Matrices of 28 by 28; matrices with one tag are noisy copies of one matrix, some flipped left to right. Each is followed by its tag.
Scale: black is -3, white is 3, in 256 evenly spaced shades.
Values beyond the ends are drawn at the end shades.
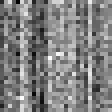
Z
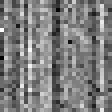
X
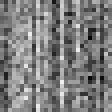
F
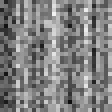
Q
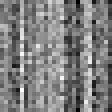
Z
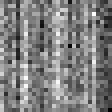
Q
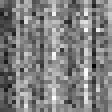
Q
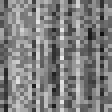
F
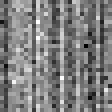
F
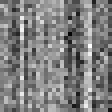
Z
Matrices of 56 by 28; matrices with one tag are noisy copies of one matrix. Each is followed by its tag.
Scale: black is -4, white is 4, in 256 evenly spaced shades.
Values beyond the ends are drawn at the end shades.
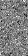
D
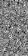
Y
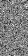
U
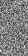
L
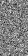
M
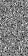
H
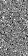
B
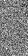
B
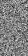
U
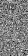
M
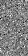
L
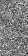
L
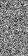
Y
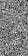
D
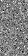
L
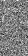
B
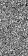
D
